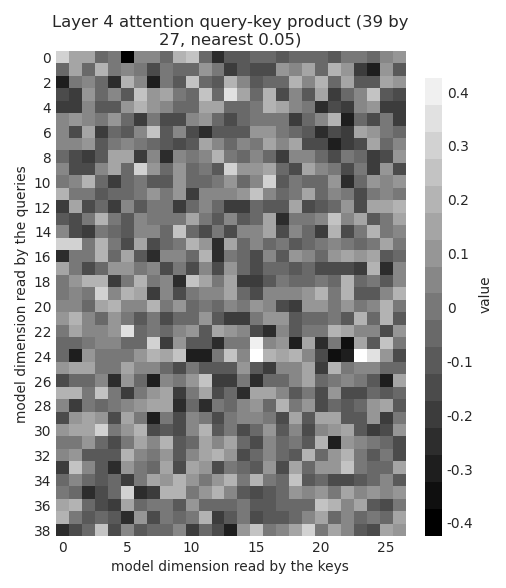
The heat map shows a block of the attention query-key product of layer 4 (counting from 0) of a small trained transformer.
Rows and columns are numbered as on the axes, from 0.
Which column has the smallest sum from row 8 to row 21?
17
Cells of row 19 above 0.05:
8
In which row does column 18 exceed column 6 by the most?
35
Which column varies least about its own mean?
14
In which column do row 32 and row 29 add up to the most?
5
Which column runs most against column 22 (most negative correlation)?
15
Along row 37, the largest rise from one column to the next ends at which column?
6
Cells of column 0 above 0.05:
10
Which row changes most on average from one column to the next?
23
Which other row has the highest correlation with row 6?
24
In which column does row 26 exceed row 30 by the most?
19
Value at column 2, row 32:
-0.1
